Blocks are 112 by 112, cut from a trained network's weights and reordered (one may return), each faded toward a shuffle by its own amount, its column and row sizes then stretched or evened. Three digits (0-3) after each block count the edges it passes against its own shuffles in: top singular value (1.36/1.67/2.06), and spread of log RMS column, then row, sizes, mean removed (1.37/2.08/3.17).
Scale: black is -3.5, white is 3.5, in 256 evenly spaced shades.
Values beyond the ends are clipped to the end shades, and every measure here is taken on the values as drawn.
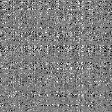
2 1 3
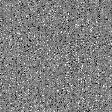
0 1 0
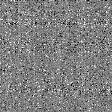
1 0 2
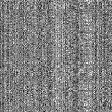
3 1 1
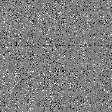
0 2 1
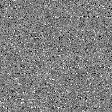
0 0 2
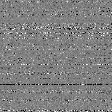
2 0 3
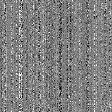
3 3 0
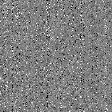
0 2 0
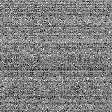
3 1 0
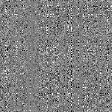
1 3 2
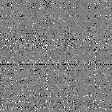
1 2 3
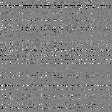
2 2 3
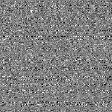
2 1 3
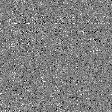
0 1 2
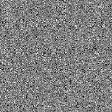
2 2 2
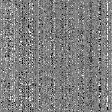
3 3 1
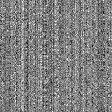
3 2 0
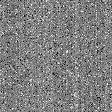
1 0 0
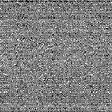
2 1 1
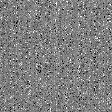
0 2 0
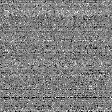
3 1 2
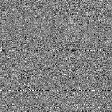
2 1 2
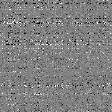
1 2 3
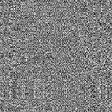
3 2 0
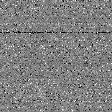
1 0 2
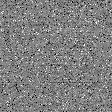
0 0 0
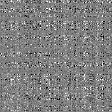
2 2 3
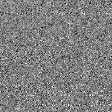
0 1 2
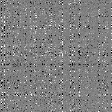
1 3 2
